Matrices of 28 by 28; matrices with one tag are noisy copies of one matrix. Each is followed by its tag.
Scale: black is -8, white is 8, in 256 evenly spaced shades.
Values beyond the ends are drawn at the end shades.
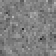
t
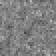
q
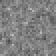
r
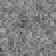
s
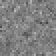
q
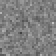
s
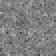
s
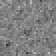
q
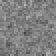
q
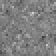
t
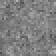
t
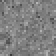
r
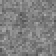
s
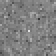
t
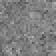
t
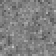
r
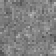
t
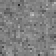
t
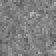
t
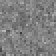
s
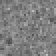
r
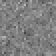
q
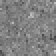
t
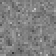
r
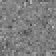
q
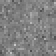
t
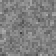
s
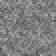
s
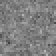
r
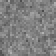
t
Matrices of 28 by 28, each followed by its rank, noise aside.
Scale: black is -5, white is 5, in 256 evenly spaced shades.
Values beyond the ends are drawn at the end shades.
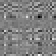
two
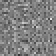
six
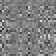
four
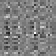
three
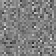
six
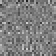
six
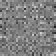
six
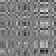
two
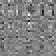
four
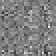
four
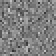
eight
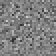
eight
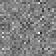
six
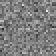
eight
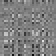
two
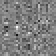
four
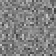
eight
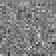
eight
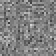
eight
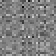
three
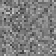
eight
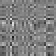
two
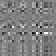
two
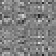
three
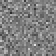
eight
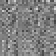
four
